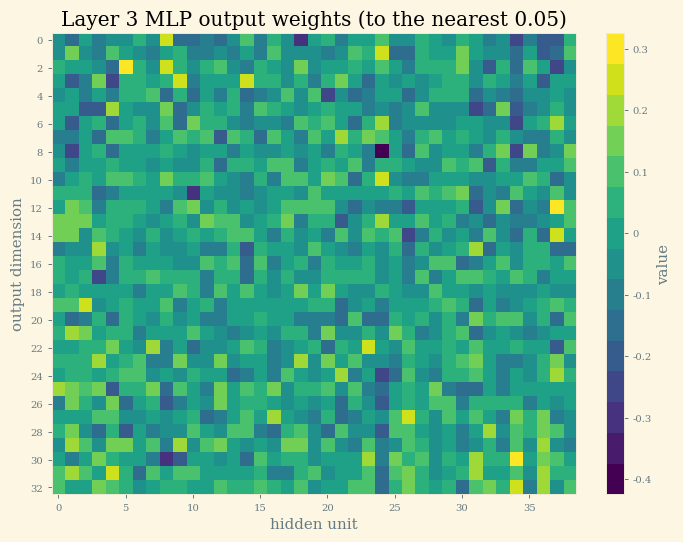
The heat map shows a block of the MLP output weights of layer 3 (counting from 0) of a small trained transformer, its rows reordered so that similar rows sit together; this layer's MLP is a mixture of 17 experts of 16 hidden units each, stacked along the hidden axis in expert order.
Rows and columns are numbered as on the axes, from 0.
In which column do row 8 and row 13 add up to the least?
34
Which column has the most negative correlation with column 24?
32
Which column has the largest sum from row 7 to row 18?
17
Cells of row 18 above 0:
9
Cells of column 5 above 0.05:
5
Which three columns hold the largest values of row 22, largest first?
23, 7, 4
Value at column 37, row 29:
-0.05
